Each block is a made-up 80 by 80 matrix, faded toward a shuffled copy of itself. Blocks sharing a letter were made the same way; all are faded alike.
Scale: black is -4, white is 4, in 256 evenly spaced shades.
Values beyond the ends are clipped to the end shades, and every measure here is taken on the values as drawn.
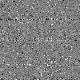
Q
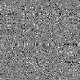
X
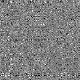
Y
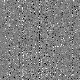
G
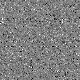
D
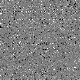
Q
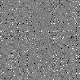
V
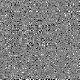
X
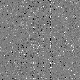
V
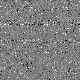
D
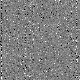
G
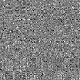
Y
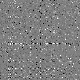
V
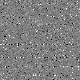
Q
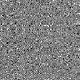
Y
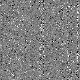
G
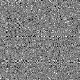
Y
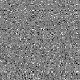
X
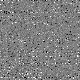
Q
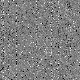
G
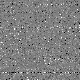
Q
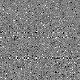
Y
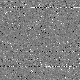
D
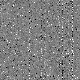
G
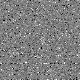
D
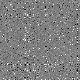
V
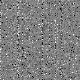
G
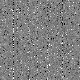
G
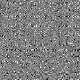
X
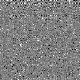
X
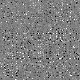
V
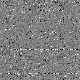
Q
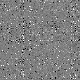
V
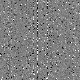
G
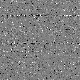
Q
